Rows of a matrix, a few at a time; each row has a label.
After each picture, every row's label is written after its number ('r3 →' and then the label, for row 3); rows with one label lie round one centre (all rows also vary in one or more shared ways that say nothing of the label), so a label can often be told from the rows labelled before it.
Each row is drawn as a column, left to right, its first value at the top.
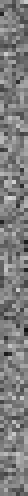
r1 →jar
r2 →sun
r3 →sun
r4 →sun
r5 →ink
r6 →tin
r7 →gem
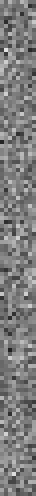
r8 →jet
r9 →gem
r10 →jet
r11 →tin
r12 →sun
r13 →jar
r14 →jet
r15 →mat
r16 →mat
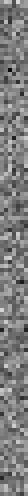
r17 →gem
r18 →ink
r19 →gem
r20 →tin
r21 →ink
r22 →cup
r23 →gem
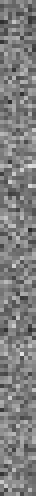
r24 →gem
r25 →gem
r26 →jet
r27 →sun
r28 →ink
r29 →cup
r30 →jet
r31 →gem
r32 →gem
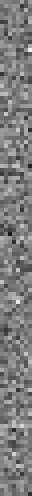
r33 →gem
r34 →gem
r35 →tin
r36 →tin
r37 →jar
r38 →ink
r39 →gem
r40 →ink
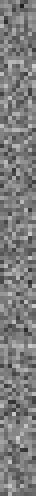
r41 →cup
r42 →gem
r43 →jet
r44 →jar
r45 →mat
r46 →sun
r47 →gem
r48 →cup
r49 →cup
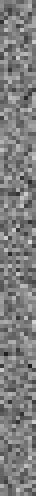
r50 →gem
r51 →sun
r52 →jar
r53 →jar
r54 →jet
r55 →sun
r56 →cup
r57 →cup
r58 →jar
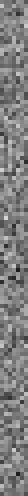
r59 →cup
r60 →ink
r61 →tin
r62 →tin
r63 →ink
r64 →jar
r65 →cup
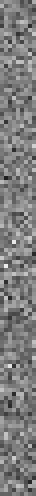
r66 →jet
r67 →mat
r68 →mat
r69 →jet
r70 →sun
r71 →sun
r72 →mat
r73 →sun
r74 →jar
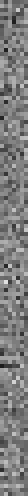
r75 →jet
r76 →jet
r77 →cup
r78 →gem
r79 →jet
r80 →sun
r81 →mat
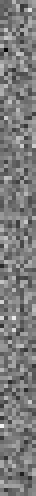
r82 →ink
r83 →sun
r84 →jar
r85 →ink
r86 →cup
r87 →sun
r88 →tin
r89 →tin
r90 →jet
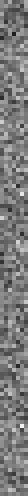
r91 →cup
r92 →gem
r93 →ink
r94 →gem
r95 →jet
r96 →tin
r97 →jet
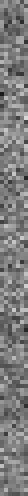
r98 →cup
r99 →jet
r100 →gem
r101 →jet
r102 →gem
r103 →gem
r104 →mat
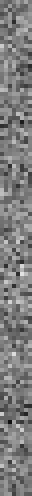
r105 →tin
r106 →jet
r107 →mat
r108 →gem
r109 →jar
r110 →mat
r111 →mat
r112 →mat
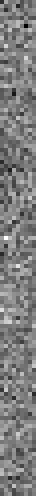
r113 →cup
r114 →ink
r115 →tin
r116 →cup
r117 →mat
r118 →sun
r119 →jet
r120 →sun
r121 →tin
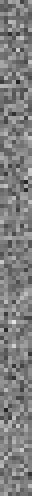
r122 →ink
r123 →gem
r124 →ink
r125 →cup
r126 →ink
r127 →cup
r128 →gem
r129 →sun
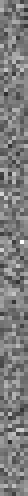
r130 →cup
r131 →sun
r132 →tin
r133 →sun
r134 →cup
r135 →jet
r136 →jet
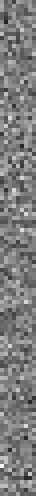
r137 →cup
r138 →gem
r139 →sun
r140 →mat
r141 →tin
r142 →jar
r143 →jar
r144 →jar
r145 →cup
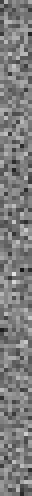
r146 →gem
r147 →mat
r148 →sun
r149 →jet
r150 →jet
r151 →cup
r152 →jar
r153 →ink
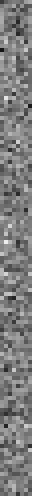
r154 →mat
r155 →jet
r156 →jet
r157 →jet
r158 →gem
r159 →gem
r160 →ink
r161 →mat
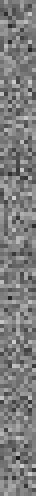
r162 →jar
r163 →tin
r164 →jet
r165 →jar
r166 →ink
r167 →cup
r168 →mat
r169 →jar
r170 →cup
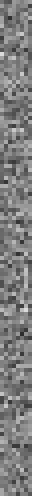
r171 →cup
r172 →gem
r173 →jet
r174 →jet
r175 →jar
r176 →jar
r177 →mat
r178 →jar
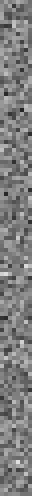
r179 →mat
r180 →jet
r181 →jet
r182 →tin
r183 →ink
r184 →jar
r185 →tin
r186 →sun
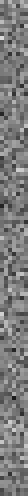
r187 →ink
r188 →tin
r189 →ink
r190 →cup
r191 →mat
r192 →jet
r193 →cup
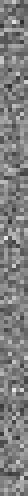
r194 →jet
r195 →sun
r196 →jar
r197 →ink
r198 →ink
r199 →gem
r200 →jar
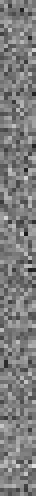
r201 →ink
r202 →cup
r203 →sun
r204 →ink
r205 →cup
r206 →jar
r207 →tin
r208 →cup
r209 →cup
